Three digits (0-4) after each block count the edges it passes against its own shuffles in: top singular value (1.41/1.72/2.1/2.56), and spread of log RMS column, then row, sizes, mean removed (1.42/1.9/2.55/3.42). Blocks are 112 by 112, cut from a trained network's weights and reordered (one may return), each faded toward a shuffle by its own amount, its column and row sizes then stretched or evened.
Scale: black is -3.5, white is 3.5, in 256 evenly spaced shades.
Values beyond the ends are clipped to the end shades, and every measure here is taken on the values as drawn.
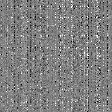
3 4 2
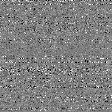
0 1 4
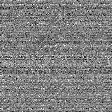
3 0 2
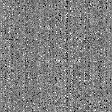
1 3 1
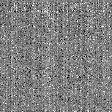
2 0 2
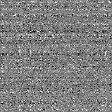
2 2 3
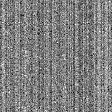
4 1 1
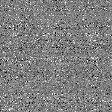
0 1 3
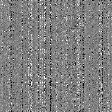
3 4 2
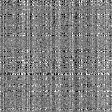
4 2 4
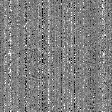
3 4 0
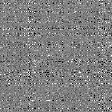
0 3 4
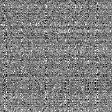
3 3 0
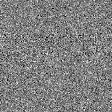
0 0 2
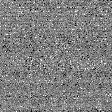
1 0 1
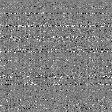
1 0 4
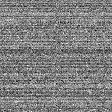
4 0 1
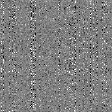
0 4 1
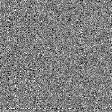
2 2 1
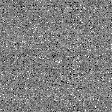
0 1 2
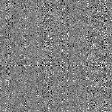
1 4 2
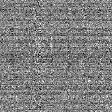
3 2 0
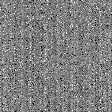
1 2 0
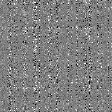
0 4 2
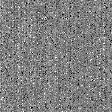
1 2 1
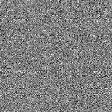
2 1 2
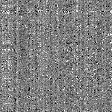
2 2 2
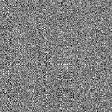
3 3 0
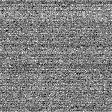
3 0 0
